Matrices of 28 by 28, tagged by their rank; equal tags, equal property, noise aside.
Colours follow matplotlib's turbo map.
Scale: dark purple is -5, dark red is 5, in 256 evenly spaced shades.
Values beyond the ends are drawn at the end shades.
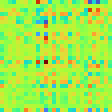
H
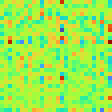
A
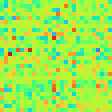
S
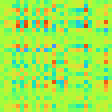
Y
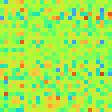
S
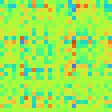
H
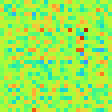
S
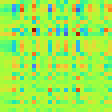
Y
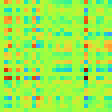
Y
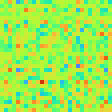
S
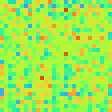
S
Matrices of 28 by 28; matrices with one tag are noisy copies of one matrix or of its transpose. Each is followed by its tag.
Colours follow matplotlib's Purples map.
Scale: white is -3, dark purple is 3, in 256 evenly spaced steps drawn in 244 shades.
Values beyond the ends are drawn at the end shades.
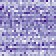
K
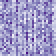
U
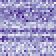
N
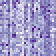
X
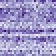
N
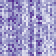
N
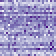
K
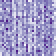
U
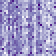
N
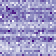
N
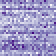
X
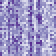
N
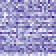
U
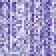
X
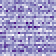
U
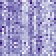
N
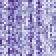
N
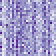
K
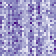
N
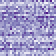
K
